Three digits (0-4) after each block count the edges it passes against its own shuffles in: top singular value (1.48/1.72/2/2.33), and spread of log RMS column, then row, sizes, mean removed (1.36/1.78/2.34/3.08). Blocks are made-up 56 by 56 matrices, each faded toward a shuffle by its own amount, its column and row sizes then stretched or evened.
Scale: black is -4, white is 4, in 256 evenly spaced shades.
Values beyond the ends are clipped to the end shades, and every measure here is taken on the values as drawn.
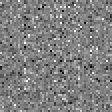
0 2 0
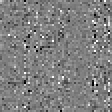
1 3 1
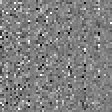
0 3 1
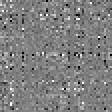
1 3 2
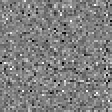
2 1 2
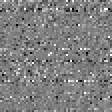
2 0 3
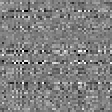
4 1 4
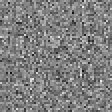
2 1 0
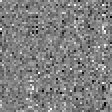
2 2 0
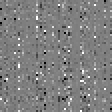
0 4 1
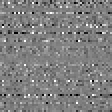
0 0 4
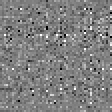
0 2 3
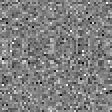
3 0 1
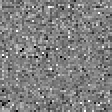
0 1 2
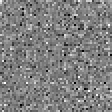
1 1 2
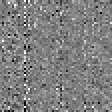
3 3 1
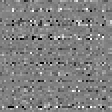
3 1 4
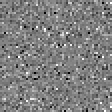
0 0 2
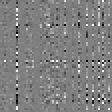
4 4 2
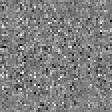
0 2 2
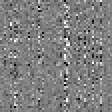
2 4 1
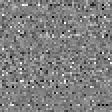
0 0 3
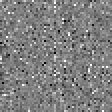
1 1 0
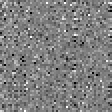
2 1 1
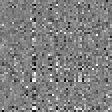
4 3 2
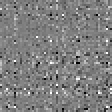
1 3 3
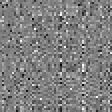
4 2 0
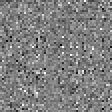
1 2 0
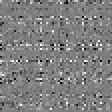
3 2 4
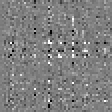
1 3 2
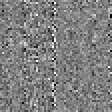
2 3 0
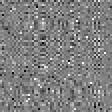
4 2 0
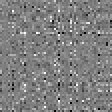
3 3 2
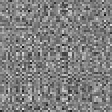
4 3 1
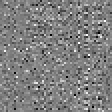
3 3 0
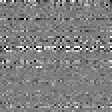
4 1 4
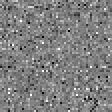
1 1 1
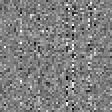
0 3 1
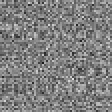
3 1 1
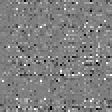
3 2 3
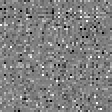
2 1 1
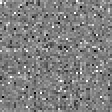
0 1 1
